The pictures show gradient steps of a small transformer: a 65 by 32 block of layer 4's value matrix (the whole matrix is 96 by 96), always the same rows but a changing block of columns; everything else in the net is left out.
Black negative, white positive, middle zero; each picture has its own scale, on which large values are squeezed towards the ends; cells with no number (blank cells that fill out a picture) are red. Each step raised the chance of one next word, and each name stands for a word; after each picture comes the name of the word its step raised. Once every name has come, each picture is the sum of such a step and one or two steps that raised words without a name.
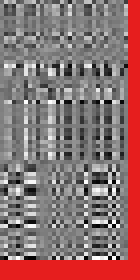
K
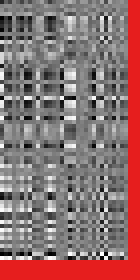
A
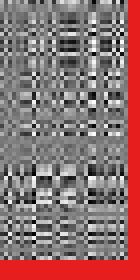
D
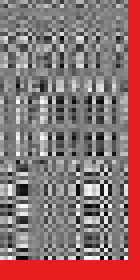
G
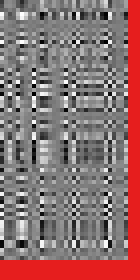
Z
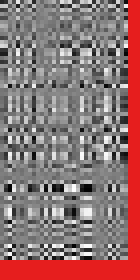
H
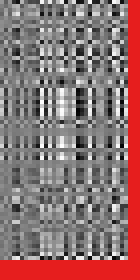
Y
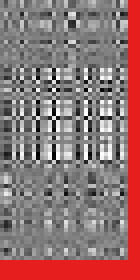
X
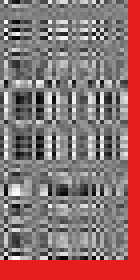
G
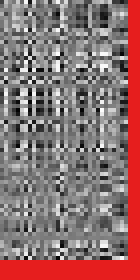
Y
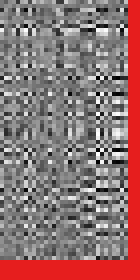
Y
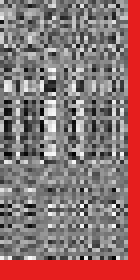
X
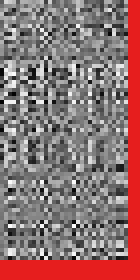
K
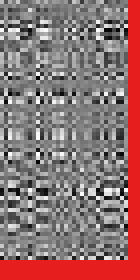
G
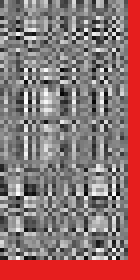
G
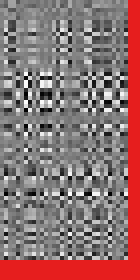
D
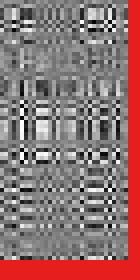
X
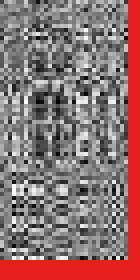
G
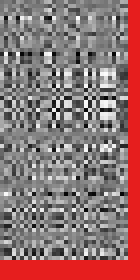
A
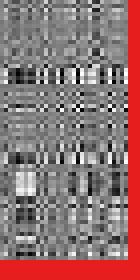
H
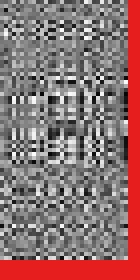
G
